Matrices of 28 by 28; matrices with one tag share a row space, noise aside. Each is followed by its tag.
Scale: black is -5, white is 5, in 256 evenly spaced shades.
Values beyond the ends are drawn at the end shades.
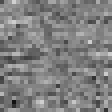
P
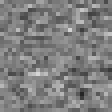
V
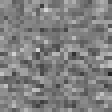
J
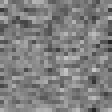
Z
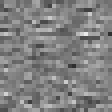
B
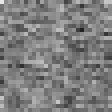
V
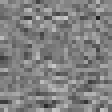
B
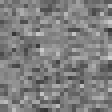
J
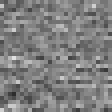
P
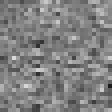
J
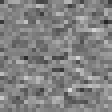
V
